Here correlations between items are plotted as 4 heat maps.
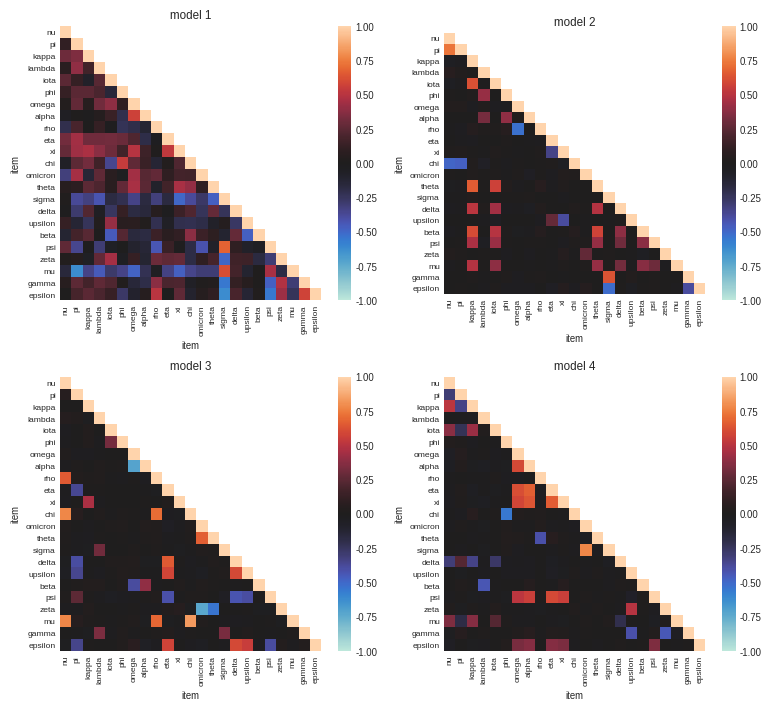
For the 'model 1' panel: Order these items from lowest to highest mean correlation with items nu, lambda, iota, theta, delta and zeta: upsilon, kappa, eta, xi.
upsilon, kappa, eta, xi
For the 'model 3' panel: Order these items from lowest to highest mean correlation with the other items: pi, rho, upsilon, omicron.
pi, omicron, upsilon, rho
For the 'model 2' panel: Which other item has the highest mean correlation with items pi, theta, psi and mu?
kappa
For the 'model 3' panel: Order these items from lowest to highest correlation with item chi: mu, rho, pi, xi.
xi, pi, rho, mu
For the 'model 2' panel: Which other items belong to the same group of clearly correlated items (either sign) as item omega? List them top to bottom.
rho
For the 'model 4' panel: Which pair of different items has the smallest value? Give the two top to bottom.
phi, chi
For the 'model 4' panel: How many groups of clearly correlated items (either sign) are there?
7
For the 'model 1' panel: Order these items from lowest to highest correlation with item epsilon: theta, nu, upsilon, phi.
phi, upsilon, nu, theta
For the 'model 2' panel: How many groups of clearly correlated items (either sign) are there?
7
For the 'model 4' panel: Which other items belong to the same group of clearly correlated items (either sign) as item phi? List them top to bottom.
chi
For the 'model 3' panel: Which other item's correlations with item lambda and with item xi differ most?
kappa
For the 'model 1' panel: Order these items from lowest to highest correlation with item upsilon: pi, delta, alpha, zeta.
delta, pi, alpha, zeta
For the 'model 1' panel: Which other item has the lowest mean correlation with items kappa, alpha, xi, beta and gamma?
sigma
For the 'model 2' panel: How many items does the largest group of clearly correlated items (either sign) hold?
7
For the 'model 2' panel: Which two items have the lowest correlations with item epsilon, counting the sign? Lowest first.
sigma, gamma
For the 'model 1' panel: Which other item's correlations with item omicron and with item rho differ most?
omega
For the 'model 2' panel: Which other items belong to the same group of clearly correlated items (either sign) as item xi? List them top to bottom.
eta, upsilon
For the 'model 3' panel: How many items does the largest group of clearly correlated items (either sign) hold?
6
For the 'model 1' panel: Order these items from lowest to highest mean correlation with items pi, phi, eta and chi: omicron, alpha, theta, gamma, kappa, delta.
alpha, delta, gamma, omicron, theta, kappa
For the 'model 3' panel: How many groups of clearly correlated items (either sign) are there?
7
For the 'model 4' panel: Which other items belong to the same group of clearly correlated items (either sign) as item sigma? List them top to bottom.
omicron
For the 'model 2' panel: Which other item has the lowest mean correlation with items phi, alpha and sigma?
epsilon
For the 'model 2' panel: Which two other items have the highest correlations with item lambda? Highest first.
phi, alpha
